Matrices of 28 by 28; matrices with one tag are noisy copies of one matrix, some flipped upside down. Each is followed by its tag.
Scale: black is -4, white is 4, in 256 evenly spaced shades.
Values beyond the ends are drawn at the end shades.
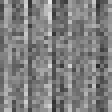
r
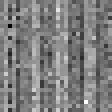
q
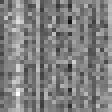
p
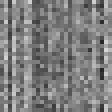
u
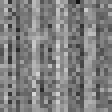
q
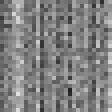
p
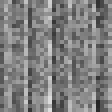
r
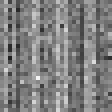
q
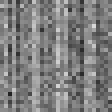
q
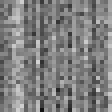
p
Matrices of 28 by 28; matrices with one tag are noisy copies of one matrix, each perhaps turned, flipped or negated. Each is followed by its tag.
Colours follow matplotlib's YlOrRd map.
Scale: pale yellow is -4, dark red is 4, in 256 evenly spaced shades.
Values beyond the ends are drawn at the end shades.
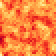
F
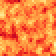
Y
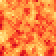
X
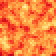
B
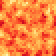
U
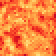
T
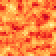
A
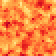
B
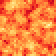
B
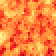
X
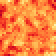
U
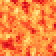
A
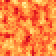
A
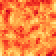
U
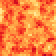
Y
